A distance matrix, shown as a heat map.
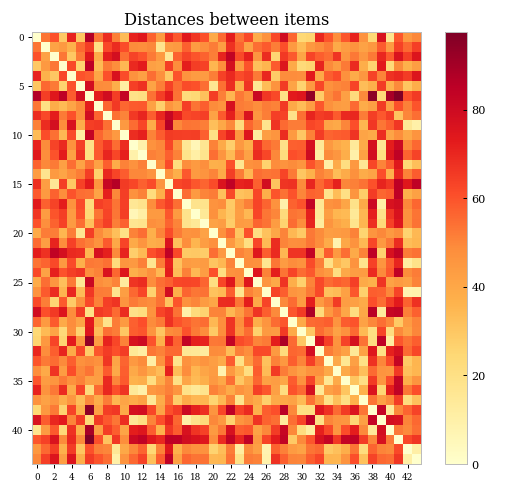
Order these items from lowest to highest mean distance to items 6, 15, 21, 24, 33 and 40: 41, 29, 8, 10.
29, 10, 8, 41
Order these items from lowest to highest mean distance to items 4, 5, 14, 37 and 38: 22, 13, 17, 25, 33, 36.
25, 13, 33, 36, 17, 22
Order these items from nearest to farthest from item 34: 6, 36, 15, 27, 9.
9, 36, 6, 27, 15
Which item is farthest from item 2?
22
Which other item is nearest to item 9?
43
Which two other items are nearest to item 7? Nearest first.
1, 14
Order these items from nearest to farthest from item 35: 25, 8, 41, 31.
25, 31, 8, 41
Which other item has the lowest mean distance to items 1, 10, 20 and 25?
5
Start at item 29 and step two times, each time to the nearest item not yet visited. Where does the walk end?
41
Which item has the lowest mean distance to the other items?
37
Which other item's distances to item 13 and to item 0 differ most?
33
